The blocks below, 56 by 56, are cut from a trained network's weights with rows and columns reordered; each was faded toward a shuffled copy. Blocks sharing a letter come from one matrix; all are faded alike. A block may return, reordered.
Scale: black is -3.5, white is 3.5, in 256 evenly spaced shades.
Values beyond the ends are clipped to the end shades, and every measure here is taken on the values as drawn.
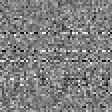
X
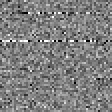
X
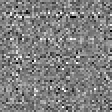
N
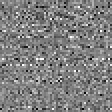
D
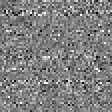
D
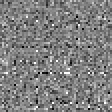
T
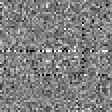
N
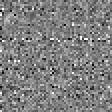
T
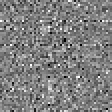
N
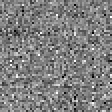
T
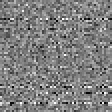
X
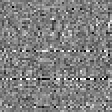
X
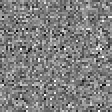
T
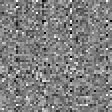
N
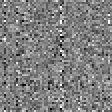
N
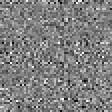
D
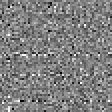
N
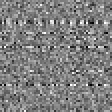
X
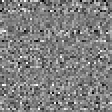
D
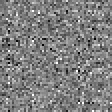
T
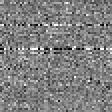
X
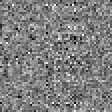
T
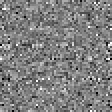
T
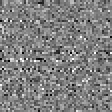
D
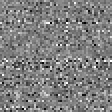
D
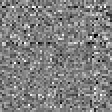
N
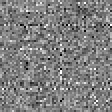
N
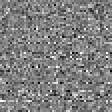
D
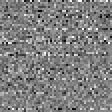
D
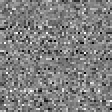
D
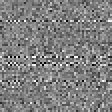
X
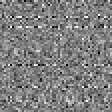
X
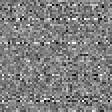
X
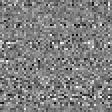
D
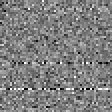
X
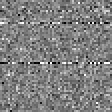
X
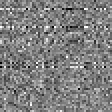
X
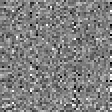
N
